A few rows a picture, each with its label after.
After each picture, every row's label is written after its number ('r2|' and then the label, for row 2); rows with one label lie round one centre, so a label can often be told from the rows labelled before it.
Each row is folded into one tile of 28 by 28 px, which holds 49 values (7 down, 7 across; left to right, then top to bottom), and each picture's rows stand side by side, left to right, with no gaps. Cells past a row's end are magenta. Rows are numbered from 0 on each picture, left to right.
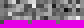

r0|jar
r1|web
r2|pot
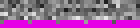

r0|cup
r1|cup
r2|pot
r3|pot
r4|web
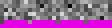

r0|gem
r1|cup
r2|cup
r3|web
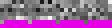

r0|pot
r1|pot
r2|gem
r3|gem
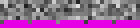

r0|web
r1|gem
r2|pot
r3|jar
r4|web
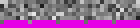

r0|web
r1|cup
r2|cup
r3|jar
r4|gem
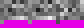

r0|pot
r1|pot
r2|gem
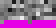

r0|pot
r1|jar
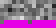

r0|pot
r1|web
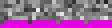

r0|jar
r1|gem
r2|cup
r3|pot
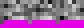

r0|jar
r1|pot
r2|jar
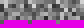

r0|web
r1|web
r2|gem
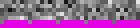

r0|pot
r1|pot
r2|cup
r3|gem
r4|gem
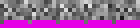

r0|gem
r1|gem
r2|gem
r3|web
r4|gem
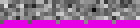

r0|web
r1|jar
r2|cup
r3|pot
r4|cup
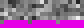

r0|cup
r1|jar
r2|pot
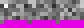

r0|web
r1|web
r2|gem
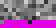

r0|gem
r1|jar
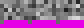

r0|gem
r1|jar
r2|pot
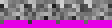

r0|web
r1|web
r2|web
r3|web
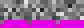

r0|gem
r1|gem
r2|cup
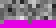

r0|pot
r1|web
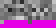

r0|pot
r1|gem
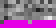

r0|jar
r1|pot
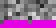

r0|jar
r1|cup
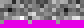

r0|pot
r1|cup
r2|pot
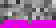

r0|jar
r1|gem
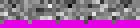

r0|cup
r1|pot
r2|cup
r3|jar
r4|cup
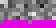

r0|web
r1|cup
